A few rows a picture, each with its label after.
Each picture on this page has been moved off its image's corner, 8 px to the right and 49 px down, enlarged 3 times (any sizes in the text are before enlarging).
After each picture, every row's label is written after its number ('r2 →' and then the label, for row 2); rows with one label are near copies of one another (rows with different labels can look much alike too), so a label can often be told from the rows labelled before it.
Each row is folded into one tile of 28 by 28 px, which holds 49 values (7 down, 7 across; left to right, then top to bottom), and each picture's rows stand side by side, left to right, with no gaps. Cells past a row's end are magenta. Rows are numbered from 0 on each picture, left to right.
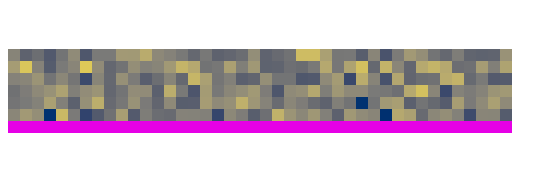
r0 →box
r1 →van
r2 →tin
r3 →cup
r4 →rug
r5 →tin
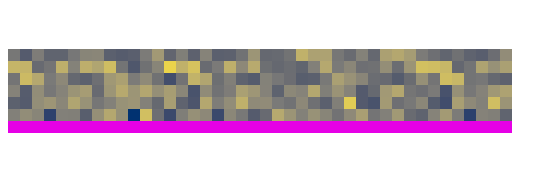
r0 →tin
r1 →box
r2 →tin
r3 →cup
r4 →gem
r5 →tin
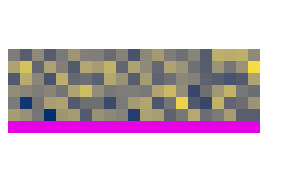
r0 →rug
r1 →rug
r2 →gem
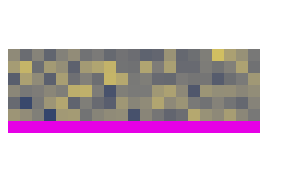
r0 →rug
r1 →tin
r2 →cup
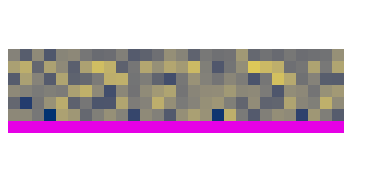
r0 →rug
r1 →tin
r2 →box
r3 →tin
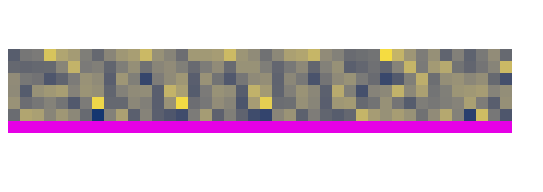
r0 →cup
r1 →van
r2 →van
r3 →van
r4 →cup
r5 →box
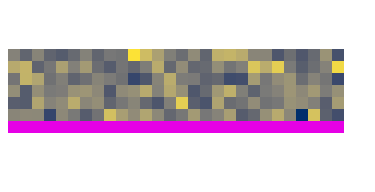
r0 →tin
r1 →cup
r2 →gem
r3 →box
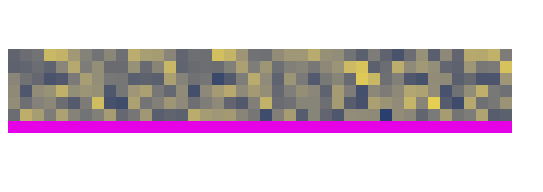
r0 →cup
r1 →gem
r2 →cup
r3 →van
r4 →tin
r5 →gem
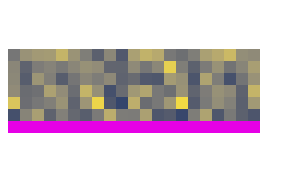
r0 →van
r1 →gem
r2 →van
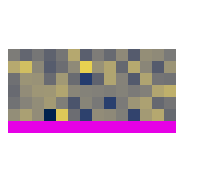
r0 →box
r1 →rug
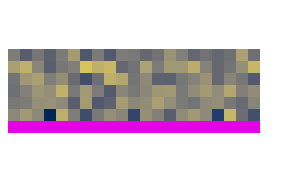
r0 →box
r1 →tin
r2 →box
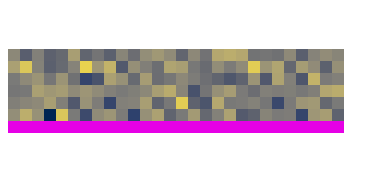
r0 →box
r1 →rug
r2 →gem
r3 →rug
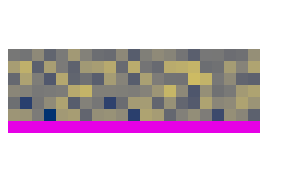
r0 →rug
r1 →rug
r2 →tin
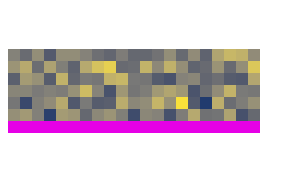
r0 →rug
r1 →tin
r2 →gem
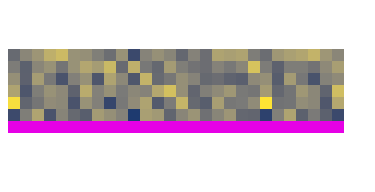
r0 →van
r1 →rug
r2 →gem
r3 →van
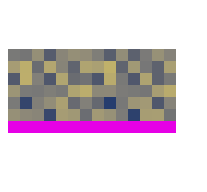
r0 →rug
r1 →rug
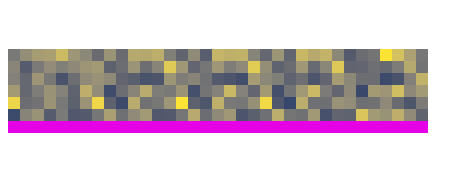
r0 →van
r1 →gem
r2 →gem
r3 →gem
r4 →cup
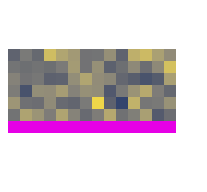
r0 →cup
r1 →gem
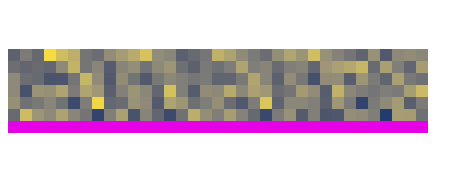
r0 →cup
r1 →van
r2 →cup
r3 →van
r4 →rug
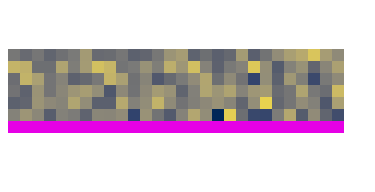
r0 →tin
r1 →tin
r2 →box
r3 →van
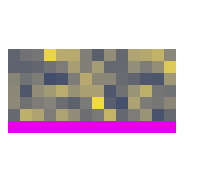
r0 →cup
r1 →gem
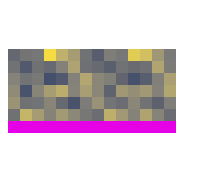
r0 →cup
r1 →cup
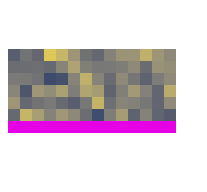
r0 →cup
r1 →van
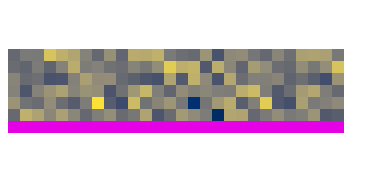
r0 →cup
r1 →gem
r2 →rug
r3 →gem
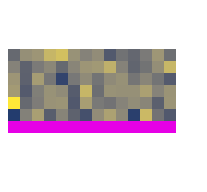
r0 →van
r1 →box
